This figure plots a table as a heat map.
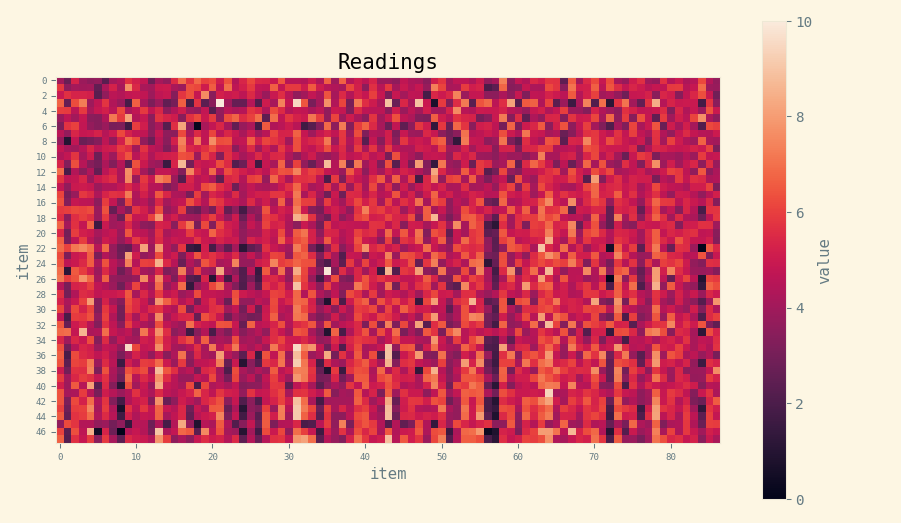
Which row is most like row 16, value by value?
20
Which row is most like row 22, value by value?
26
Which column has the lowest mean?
57
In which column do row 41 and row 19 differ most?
18
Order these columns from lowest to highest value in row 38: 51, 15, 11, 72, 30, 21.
72, 51, 21, 30, 15, 11
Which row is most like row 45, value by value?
6
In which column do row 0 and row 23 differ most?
37
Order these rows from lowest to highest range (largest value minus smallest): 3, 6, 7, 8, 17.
7, 17, 8, 6, 3
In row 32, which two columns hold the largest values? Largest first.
64, 47
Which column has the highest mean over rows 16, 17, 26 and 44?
31
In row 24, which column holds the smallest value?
56
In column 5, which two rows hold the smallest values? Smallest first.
46, 19
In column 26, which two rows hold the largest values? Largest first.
5, 13
